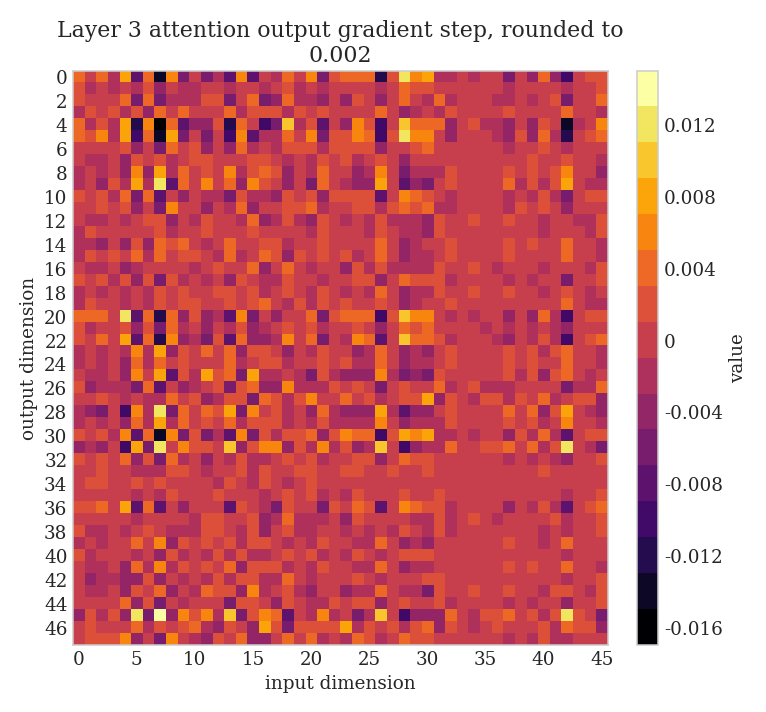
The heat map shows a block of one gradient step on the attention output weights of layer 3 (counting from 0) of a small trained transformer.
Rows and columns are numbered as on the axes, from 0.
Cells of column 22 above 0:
10
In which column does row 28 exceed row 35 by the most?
7
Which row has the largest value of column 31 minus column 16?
4
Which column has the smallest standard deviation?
33
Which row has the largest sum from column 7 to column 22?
31
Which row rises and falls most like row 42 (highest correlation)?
26
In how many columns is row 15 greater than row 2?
20
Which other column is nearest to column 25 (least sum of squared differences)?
40
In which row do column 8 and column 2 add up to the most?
5
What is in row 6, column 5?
-0.004
